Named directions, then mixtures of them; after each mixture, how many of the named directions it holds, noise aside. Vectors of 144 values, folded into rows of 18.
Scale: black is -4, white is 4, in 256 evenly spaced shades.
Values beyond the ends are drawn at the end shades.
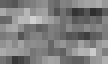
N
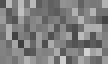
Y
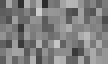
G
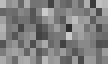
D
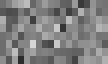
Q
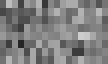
two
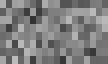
four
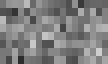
one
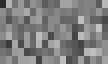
two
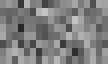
two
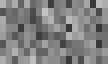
one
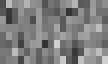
three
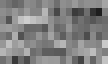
one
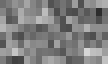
four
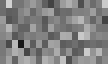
three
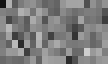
three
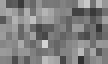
four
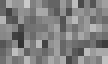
four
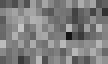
two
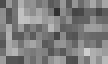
three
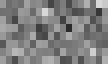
two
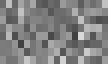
one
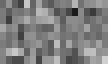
four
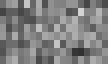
four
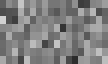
two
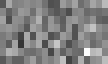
four
